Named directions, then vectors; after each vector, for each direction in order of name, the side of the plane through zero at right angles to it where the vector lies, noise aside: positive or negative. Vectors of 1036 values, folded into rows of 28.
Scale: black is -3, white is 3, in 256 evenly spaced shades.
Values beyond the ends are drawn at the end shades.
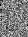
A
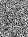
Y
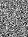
negative, negative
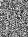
negative, negative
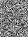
negative, positive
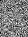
positive, negative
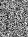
positive, positive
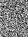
negative, negative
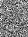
negative, positive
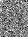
negative, positive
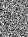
positive, positive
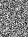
negative, negative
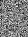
positive, negative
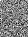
negative, positive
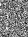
negative, negative
